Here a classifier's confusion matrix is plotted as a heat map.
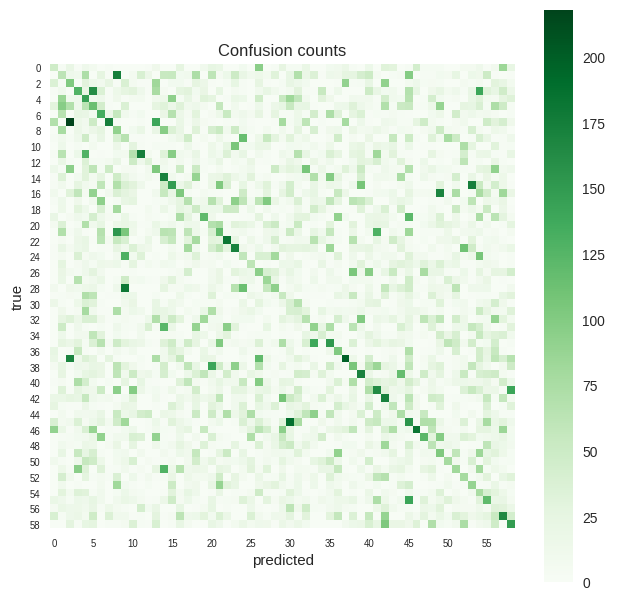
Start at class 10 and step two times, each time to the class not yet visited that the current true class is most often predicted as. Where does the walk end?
52
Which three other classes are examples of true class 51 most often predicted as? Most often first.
14, 3, 54
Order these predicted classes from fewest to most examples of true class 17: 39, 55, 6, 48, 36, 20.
48, 55, 36, 39, 20, 6
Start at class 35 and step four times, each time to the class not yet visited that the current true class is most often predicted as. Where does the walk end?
8
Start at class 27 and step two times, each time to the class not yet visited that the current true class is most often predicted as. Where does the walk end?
5
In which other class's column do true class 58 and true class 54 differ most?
42
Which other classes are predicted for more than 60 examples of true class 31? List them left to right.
4, 8, 20
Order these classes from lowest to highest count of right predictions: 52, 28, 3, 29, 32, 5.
29, 32, 52, 28, 5, 3
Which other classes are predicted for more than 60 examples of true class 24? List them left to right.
9, 28, 54
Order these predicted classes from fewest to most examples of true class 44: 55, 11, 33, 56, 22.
56, 55, 11, 22, 33
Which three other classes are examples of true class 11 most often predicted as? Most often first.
4, 15, 41
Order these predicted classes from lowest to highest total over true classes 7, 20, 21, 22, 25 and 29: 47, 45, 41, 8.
47, 45, 41, 8
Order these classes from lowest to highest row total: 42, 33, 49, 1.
49, 33, 42, 1
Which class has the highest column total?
45
